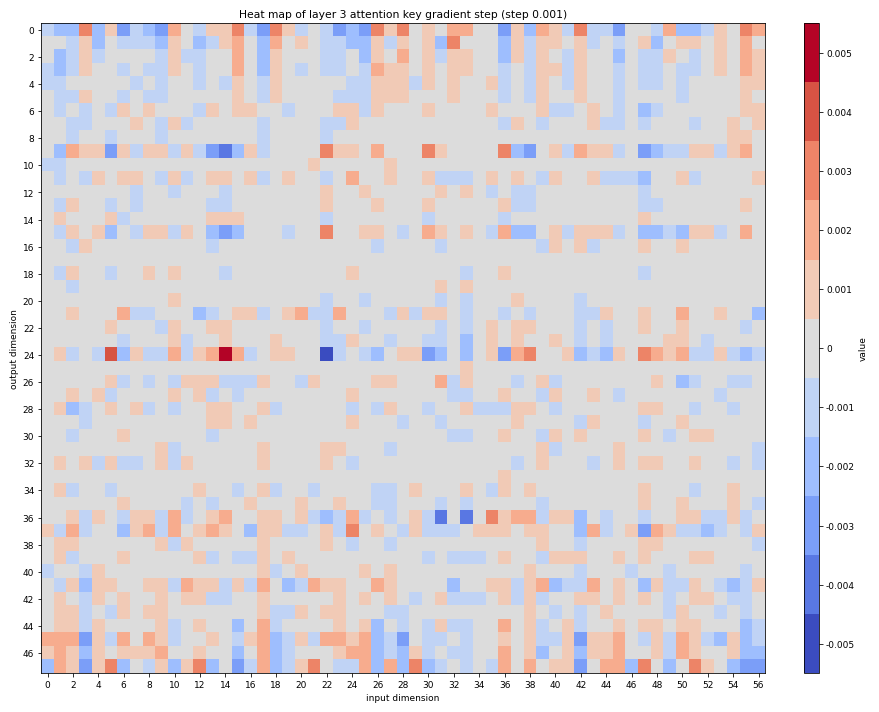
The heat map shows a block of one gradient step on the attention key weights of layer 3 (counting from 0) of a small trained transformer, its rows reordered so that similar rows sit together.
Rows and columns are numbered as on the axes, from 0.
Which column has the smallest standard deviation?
34
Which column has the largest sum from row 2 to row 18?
55
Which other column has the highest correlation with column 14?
37
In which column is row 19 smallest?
2
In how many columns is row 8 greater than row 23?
12
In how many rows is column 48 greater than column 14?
13
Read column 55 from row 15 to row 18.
0.002 0 0 0
